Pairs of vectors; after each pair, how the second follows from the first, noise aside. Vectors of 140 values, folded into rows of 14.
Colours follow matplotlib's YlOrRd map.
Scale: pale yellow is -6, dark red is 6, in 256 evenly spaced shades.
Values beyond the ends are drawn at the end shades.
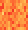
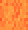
wrapped around, shrunk.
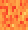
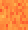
reversed, shrunk.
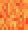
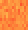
wrapped around, shrunk.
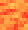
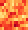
reversed, negated, scaled up.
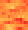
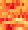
negated, scaled up.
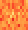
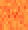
reversed, negated, shrunk.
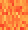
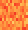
wrapped around.
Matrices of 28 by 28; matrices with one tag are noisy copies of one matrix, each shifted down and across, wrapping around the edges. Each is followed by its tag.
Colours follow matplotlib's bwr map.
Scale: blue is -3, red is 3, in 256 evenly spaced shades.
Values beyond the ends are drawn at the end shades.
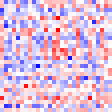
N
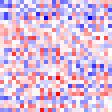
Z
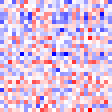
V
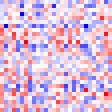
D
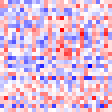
N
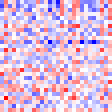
V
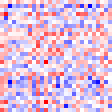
V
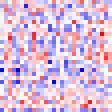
N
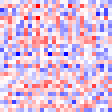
N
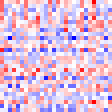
N
